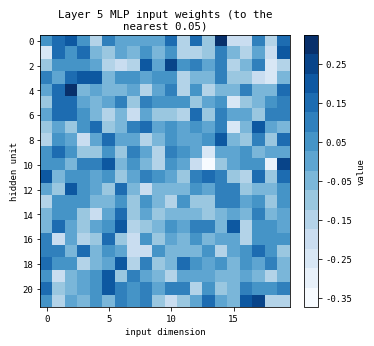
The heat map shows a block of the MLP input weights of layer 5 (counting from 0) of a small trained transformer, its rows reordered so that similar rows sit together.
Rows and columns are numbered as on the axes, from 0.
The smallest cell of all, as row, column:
10, 13
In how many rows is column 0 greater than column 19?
10
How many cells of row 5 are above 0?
10
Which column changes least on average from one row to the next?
9
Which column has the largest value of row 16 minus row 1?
0
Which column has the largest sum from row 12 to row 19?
6
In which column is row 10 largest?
19
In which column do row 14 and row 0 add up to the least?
4
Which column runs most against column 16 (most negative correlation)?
14
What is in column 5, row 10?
0.2
